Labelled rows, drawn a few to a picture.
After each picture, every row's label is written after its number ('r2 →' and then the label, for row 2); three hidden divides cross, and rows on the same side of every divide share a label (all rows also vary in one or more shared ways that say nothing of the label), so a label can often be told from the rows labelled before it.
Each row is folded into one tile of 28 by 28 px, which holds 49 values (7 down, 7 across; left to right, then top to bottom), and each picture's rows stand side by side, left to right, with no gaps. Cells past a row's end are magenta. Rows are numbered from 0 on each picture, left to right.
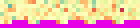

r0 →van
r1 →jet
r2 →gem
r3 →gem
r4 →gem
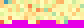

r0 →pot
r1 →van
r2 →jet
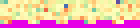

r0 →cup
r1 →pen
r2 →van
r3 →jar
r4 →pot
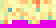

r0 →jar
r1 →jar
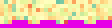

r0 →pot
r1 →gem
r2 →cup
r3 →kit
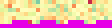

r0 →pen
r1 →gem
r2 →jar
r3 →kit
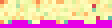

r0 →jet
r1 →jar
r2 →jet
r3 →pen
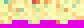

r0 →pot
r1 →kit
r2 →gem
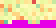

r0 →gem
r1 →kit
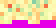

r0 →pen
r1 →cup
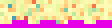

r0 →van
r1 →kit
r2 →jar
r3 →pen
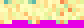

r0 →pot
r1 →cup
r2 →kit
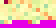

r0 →kit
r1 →gem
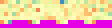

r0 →jet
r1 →gem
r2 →pot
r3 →van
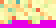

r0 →pen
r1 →gem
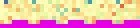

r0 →pot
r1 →pot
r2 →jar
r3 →cup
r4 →pot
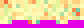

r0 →jet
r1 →jet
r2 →jar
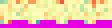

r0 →cup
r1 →jet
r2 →jet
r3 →jar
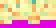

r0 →gem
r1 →cup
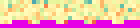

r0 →van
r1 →pot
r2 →van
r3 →cup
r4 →van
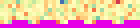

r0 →pen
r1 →cup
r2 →pot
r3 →van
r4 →jet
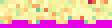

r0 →cup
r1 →pen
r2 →van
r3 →kit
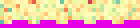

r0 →jar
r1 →jet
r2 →pot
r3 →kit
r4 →cup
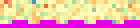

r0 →jet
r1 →cup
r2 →jet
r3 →jar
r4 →jar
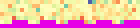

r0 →pen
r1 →pen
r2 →kit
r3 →pot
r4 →jet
